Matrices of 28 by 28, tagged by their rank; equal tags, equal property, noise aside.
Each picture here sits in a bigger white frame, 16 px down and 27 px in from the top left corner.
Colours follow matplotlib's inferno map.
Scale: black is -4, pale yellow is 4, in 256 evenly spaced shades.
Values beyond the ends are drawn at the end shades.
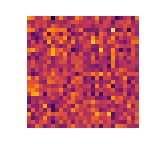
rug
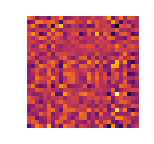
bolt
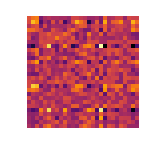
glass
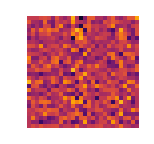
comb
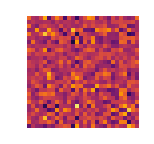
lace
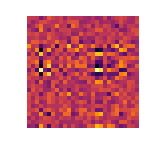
glass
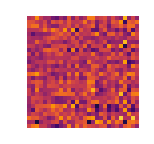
bolt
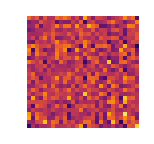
comb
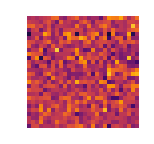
rug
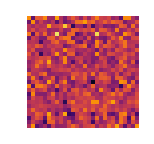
comb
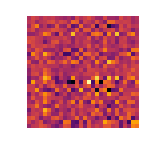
bolt
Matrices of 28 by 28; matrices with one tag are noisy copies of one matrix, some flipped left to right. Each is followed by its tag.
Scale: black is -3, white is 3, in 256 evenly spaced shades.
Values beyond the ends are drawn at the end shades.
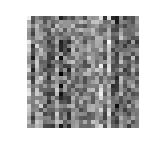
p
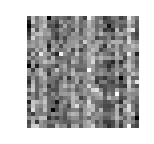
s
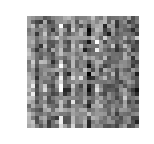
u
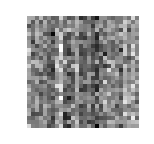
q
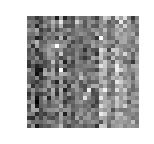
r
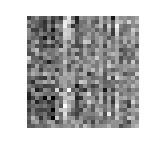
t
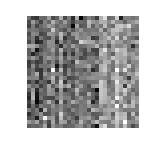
r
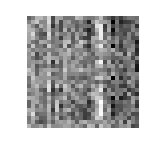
t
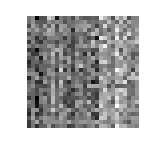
r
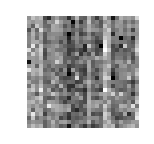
q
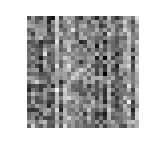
p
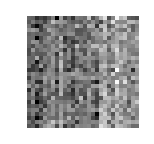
r
